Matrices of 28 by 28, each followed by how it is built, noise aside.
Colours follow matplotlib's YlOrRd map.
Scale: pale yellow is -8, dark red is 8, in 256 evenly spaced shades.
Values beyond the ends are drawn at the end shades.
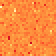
sparse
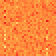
uneven columns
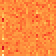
uneven columns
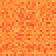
blocks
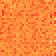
uneven columns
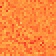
lower triangular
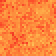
smooth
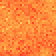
smooth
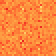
uneven columns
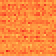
blocks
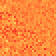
lower triangular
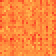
blocks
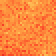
smooth
